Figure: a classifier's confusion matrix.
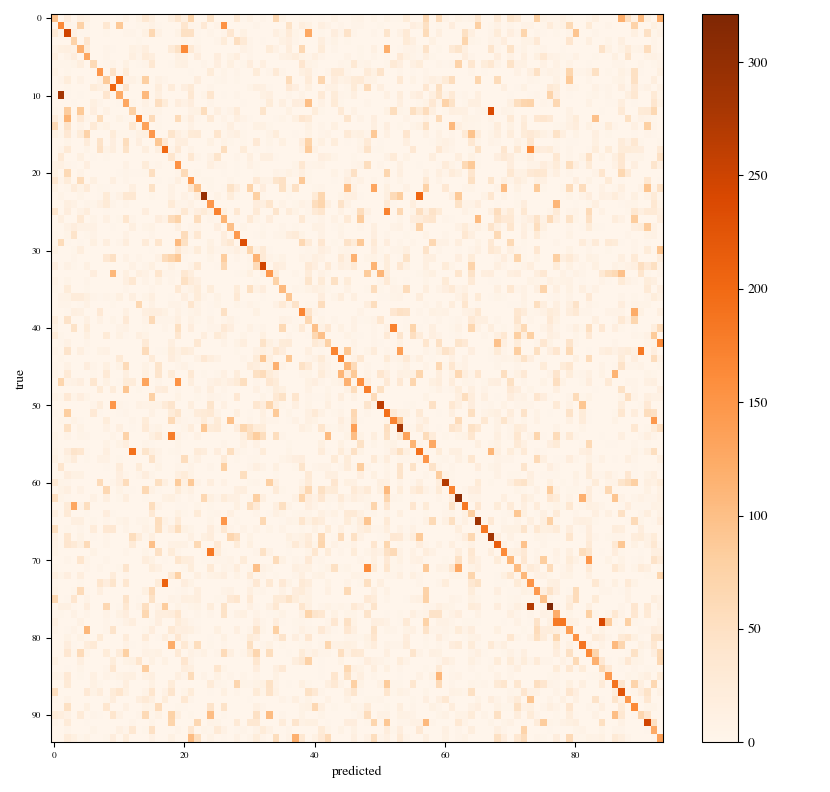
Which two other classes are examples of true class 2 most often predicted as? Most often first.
39, 80
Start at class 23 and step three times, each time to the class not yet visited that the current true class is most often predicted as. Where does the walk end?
67
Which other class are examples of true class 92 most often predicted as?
72
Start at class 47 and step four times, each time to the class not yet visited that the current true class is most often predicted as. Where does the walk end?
48
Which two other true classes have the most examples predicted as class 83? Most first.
13, 82
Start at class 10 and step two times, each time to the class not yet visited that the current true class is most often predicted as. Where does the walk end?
26
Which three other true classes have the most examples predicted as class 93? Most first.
42, 0, 30
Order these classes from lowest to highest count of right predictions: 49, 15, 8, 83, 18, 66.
18, 49, 8, 83, 15, 66
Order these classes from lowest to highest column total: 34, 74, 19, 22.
22, 34, 74, 19
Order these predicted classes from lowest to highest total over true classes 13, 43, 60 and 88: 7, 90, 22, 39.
22, 39, 7, 90
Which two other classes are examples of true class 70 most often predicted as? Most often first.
82, 75
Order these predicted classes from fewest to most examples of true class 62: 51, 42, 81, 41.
42, 41, 51, 81
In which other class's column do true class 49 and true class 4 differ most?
20
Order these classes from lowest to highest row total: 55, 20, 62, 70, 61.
55, 20, 70, 61, 62
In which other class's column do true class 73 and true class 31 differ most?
17
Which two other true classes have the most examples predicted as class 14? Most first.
47, 10
